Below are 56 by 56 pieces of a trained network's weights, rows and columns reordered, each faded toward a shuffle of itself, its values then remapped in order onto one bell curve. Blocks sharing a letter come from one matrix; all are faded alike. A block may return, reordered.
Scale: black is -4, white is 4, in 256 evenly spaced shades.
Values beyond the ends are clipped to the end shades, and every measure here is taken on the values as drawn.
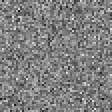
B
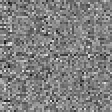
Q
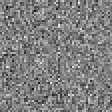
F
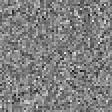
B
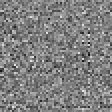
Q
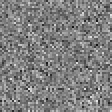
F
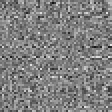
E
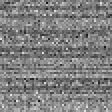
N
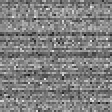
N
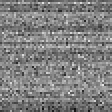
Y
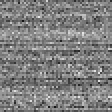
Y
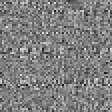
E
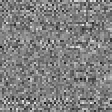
E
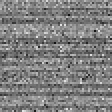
N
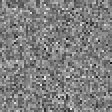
F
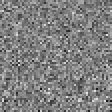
Q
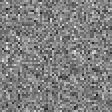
F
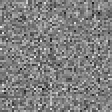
Q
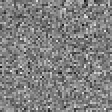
Q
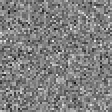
B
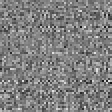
E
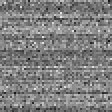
N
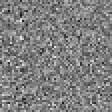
F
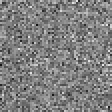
B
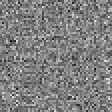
F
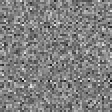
Q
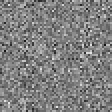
Q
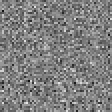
F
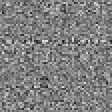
E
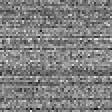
Y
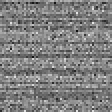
N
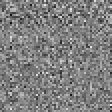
Q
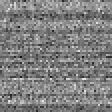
Y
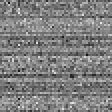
N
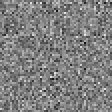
F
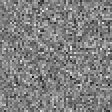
F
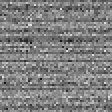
N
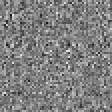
Q
